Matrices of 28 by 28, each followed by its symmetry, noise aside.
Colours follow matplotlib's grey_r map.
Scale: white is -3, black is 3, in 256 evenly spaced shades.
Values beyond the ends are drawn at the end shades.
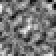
symmetric across the other diagonal.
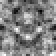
mirrored left to right.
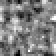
antisymmetric.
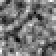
symmetric.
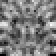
mirrored left to right.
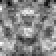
mirrored left to right.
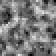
no symmetry.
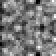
mirrored top to bottom.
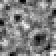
symmetric.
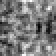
mirrored top to bottom.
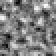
antisymmetric.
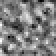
antisymmetric.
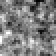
antisymmetric.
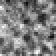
antisymmetric.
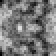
mirrored top to bottom.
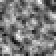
symmetric across the other diagonal.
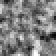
antisymmetric.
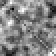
symmetric.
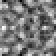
mirrored top to bottom.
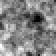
symmetric across the other diagonal.
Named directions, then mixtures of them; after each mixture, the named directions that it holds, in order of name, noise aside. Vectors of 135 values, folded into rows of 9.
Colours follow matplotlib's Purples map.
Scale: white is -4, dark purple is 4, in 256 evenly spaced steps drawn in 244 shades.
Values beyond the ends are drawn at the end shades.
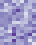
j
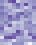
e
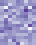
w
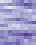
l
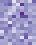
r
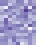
w.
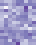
l, w.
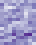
j, l.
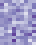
j.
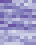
l, r.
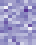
w.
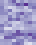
e, l.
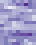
e, l.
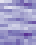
l.
